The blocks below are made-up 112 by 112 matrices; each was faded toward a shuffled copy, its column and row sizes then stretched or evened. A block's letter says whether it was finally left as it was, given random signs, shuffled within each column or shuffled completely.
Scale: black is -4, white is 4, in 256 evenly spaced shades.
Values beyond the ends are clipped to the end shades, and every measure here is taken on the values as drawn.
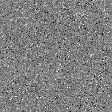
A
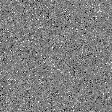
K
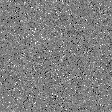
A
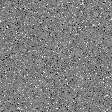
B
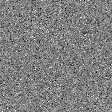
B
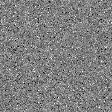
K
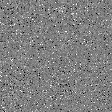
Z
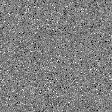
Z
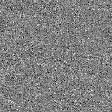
Z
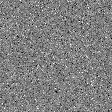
B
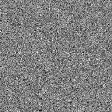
Z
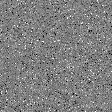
A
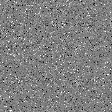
K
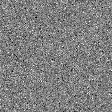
A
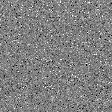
K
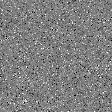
K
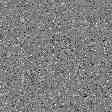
K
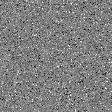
Z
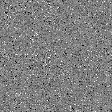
Z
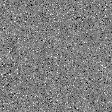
K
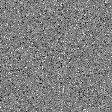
A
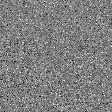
K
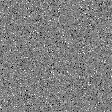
A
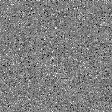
Z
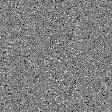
A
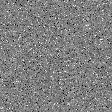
B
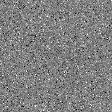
K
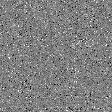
K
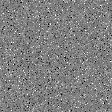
A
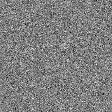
K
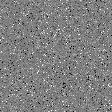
A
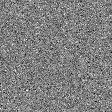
B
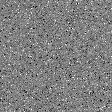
B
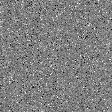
A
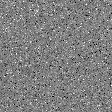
B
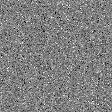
A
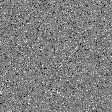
B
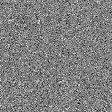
Z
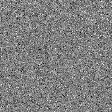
K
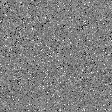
K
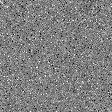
B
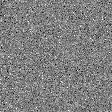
B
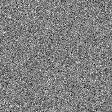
A
